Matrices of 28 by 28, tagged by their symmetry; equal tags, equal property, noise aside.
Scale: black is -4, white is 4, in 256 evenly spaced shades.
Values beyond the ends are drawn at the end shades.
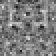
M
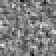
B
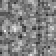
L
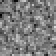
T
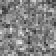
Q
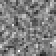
B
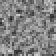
T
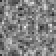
L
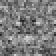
M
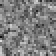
B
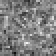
Q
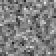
B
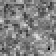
T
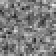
Q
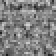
M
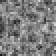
L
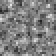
B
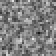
B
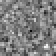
T
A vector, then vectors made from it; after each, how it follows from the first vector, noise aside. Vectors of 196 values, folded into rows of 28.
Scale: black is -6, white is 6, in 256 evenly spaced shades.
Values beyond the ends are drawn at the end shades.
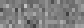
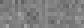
wrapped around, shrunk.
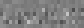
negated, partly zeroed.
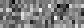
wrapped around, scaled up.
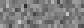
sign-scrambled.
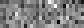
reversed, negated, scaled up.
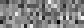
reversed, negated, scaled up.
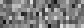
wrapped around, scaled up.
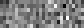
reversed, negated, scaled up.
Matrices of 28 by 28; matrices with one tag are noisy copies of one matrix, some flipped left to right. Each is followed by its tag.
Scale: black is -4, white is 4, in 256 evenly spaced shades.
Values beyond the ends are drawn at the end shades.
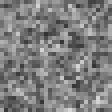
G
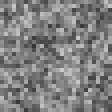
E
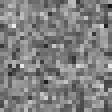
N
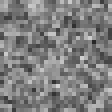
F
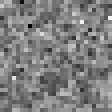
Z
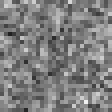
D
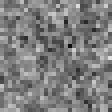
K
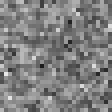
K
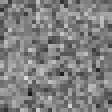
N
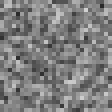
K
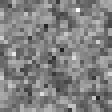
Z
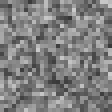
Z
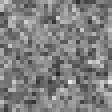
Z
